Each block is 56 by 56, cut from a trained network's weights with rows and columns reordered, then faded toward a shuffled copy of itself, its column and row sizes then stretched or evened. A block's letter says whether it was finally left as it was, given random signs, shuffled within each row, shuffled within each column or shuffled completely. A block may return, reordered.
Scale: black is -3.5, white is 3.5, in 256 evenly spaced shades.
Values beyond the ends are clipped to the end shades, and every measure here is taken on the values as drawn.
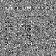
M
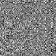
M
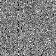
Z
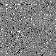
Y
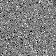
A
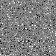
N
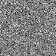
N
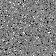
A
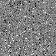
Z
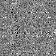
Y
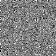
Y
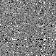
Y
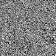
Y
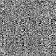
M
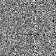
Y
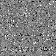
N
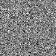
Y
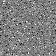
A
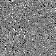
Z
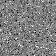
A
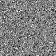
N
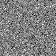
A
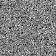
N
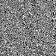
Z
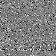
N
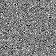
N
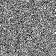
A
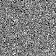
Z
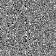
Z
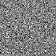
M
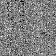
Z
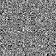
M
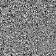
Y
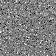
A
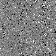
Z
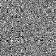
M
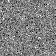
A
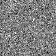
Z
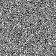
A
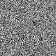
Y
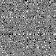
M
